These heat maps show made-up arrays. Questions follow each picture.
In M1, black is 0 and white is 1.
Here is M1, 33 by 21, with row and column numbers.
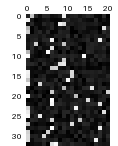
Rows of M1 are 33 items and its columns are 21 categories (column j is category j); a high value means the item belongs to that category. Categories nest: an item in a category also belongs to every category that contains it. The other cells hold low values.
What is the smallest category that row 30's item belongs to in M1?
4
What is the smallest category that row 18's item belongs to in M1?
16
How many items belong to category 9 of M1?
6
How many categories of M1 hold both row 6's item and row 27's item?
0
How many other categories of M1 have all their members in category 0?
9
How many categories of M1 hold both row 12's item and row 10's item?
0
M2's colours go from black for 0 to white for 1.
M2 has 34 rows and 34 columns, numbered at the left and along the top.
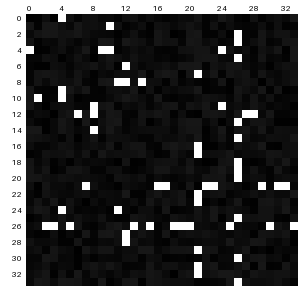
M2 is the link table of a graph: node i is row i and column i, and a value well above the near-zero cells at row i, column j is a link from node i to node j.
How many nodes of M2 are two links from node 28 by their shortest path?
3
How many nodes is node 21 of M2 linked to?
8
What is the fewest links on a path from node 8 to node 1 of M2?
5
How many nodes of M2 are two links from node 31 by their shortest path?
7
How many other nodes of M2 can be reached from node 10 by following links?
12
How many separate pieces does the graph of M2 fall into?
3
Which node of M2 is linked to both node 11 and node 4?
node 24
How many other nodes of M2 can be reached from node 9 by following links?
12
